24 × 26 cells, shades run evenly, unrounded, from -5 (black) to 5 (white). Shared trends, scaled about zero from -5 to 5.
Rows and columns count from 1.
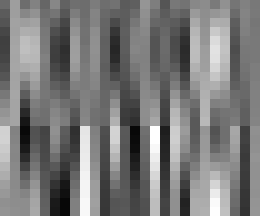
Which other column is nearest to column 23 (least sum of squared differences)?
20
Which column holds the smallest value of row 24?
7
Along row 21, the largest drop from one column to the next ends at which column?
17
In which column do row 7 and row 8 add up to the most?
22
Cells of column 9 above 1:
10
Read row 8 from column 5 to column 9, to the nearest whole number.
0 -2 -3 1 0
